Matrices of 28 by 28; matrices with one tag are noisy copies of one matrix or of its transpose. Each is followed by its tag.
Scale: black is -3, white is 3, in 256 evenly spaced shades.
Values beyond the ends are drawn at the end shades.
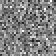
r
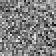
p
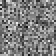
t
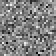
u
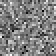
u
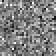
u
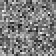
u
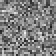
u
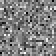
r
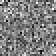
t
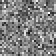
u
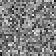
r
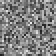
r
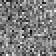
p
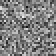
t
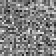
p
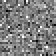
p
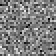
t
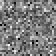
r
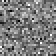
t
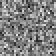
u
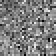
p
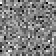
t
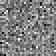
r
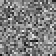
r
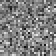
p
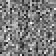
t
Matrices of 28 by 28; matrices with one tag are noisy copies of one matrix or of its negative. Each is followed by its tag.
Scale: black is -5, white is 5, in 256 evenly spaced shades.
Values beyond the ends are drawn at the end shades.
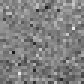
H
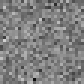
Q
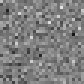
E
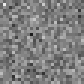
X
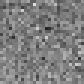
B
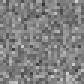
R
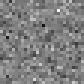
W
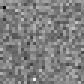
Q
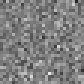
R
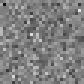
X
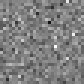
E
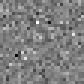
E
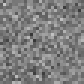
X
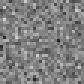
Q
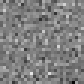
R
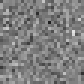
E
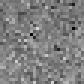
H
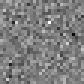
E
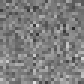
H
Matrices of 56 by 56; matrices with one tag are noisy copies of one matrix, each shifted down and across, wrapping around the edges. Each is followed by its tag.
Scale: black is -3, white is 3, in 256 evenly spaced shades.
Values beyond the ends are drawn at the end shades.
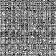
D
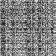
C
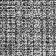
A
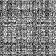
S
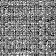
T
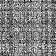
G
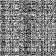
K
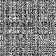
D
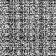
C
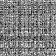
D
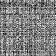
D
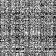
S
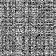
A
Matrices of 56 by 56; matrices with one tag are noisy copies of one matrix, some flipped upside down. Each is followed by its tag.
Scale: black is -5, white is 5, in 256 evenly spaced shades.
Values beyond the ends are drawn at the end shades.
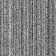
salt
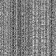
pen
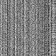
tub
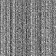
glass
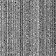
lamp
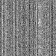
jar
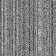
jar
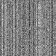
jar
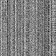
tub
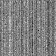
salt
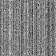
salt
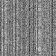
jar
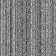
glass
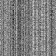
pen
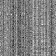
pen
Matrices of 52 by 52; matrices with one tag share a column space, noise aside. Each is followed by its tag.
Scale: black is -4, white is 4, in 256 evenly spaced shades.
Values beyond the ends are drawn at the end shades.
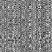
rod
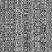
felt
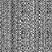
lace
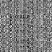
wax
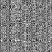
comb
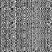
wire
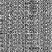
lace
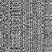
lace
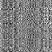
wire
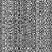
lace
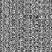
wax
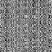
wax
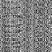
wax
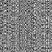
lace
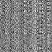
lace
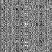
comb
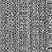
lace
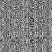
rod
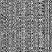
lace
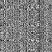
comb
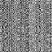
felt
